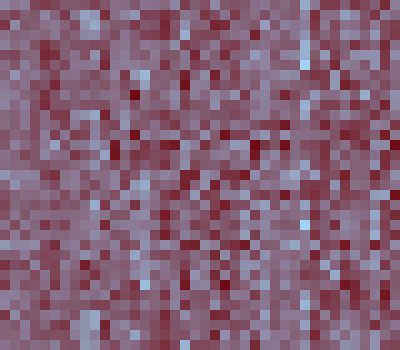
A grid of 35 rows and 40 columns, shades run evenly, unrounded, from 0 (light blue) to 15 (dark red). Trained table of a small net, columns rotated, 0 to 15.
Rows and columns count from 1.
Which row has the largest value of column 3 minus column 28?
16
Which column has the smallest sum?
31
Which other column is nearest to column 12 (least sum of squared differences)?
26
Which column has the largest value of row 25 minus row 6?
38
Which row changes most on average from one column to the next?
15
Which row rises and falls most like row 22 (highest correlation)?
24
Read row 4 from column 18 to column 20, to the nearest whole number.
10 3 10
